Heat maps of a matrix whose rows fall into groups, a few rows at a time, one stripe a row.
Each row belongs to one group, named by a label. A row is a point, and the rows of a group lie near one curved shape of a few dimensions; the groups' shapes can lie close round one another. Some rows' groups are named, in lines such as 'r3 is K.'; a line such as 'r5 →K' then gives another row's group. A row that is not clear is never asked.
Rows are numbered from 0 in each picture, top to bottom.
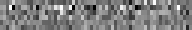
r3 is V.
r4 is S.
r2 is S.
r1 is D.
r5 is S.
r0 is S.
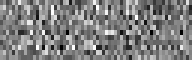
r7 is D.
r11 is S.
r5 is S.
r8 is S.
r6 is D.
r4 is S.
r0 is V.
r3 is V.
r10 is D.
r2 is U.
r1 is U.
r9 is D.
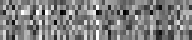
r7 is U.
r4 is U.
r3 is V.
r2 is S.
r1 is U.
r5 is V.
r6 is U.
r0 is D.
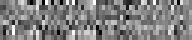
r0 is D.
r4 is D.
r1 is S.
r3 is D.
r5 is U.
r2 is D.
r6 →D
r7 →S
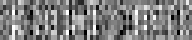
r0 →V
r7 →U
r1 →U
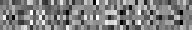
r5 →D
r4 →D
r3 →U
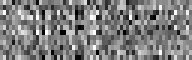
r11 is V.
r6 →S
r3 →S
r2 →V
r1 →U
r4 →S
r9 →D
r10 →U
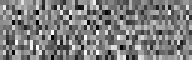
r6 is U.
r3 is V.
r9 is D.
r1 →V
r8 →V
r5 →U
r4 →V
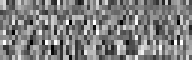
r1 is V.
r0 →V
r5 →S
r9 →U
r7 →V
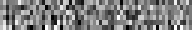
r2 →D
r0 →V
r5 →D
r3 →U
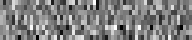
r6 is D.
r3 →V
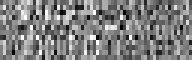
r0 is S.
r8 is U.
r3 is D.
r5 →D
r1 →V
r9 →V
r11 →D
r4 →V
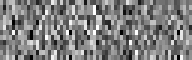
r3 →D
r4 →V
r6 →V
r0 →U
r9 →S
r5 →U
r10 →V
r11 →V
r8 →S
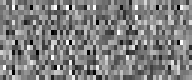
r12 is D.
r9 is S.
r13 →V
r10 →V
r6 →U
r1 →V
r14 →D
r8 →V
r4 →U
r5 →S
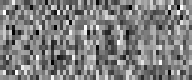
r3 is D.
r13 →S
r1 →V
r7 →D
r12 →U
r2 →V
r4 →V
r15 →U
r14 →V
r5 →U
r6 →V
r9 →U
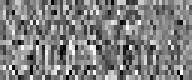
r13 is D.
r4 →D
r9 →S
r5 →U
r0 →U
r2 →U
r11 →D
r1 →V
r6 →U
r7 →S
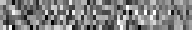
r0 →V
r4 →U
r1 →U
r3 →S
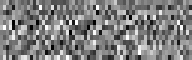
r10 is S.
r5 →D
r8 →D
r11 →D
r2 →U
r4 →D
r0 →D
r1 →U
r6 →V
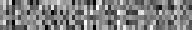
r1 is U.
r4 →U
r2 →U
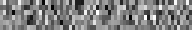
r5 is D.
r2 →U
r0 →V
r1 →U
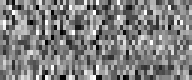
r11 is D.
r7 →U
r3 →U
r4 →D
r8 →S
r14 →S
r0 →U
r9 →U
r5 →V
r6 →S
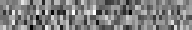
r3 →U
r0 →D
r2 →D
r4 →U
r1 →D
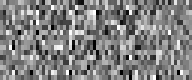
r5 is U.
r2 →S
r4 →D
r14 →V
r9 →D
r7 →S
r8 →D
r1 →U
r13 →V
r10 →U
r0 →V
